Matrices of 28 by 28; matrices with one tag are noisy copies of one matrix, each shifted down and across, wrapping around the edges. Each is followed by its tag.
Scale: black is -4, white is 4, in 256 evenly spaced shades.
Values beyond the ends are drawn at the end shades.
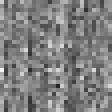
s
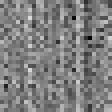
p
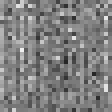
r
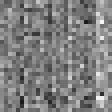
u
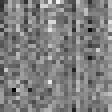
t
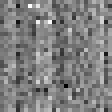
s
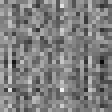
t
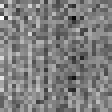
r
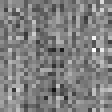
r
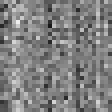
u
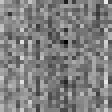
r
